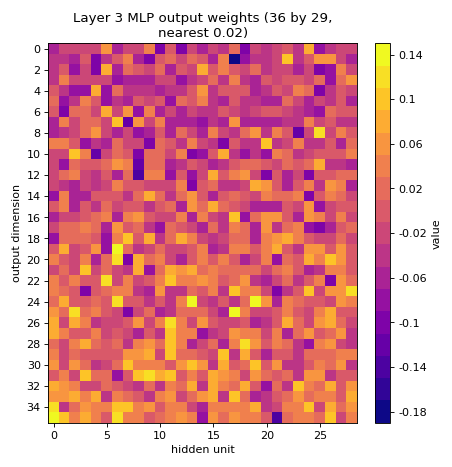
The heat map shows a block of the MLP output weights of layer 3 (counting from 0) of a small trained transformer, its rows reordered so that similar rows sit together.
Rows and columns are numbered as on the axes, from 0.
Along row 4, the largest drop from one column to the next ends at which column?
5
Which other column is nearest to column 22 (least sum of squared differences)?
3
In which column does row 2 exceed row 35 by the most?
14
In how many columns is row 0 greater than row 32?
6
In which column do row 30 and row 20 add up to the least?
4
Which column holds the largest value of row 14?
9
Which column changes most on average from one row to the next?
25
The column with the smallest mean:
20
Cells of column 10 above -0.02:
24
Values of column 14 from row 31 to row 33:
0 -0.04 0.06
